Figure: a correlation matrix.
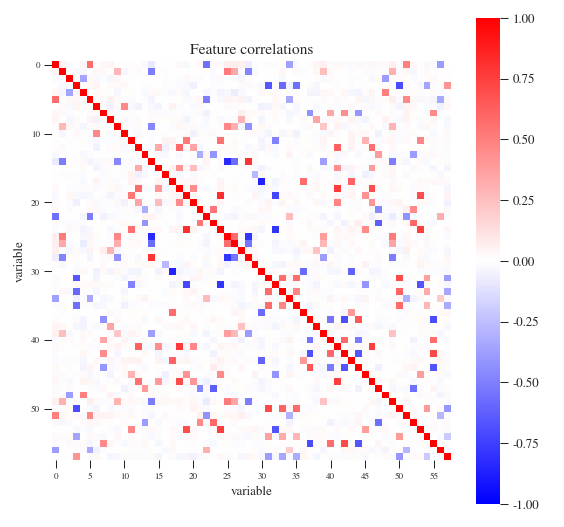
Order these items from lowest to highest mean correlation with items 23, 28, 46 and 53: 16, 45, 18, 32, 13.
32, 13, 16, 45, 18
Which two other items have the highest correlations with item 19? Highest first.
24, 53
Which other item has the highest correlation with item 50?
31
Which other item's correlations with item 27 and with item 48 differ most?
4
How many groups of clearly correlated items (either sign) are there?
12
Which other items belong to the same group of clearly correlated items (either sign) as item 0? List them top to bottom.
5, 22, 34, 51, 56
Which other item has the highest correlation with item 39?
25
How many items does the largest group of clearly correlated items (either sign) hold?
8
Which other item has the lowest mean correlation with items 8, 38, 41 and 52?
47
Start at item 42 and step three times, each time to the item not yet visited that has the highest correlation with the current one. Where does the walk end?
7
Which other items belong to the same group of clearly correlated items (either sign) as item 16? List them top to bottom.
29
